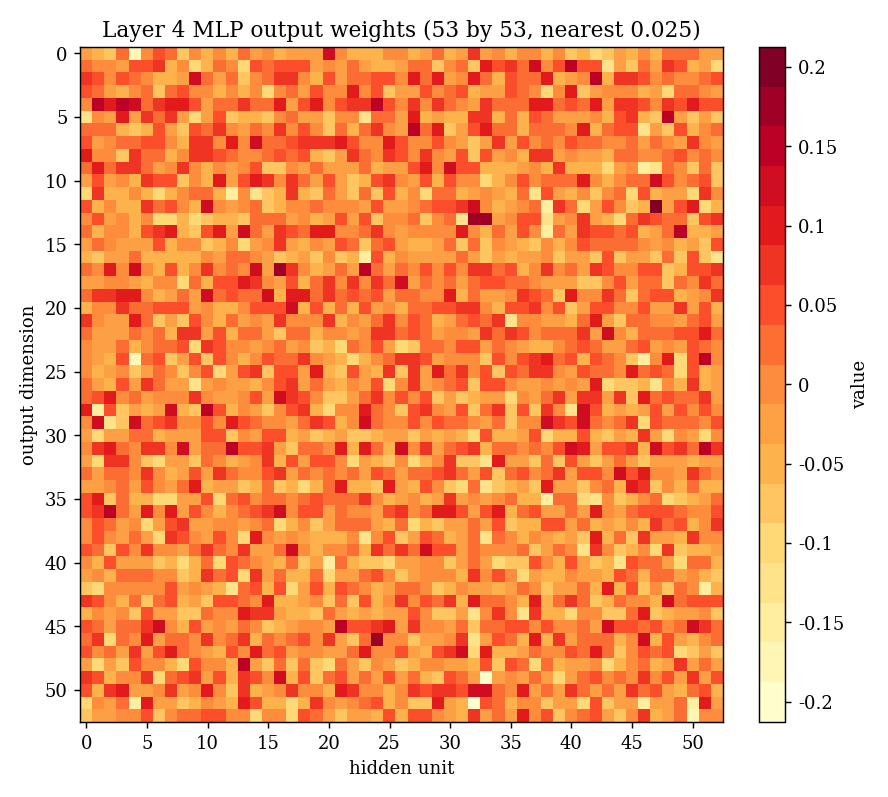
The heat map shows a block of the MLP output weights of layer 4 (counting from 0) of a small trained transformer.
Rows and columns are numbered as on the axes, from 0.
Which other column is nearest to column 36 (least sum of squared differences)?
18
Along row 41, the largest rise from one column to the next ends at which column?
14
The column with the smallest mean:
8
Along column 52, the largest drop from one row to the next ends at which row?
16
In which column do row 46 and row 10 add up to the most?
24
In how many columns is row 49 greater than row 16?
33
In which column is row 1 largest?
40
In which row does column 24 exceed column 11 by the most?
46
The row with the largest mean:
4
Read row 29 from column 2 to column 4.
-0.125 -0.075 0.125
